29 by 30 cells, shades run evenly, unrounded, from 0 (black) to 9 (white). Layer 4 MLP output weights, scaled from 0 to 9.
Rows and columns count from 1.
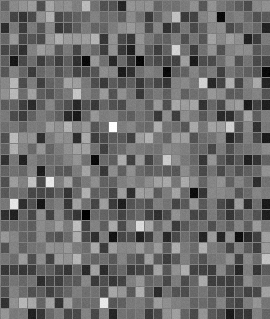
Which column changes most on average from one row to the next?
20
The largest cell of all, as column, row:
13, 12
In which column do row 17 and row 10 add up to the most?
6
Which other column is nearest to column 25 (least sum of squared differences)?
17
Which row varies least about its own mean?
14
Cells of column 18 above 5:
6
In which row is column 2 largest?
19
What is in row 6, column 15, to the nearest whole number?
2
